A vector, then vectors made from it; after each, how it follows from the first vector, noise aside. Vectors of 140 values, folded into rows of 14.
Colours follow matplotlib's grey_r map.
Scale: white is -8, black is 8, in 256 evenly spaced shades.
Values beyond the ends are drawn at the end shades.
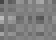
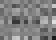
reversed, scaled up.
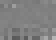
reversed, negated, partly zeroed.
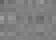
shrunk.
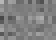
negated.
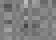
wrapped around.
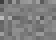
sign-scrambled.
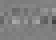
reversed, negated, partly zeroed.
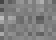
copied.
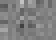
wrapped around.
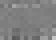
reversed, negated, partly zeroed.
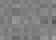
reversed, negated, shrunk.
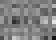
reversed, scaled up.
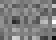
reversed, scaled up.
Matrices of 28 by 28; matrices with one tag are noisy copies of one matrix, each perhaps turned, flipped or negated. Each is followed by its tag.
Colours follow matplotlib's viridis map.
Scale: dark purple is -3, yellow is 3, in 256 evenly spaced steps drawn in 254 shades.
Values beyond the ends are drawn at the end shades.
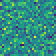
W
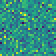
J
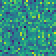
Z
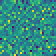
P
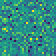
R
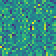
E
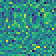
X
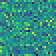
E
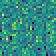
E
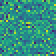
E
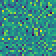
J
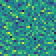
W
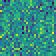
E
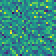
W
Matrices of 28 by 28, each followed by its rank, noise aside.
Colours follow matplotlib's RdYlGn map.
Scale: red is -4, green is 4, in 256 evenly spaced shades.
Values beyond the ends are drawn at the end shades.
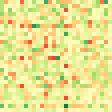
five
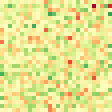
eight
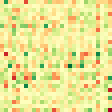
five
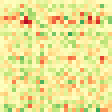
four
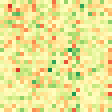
six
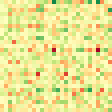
four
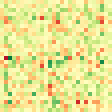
five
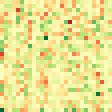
six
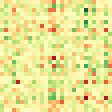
four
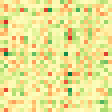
four
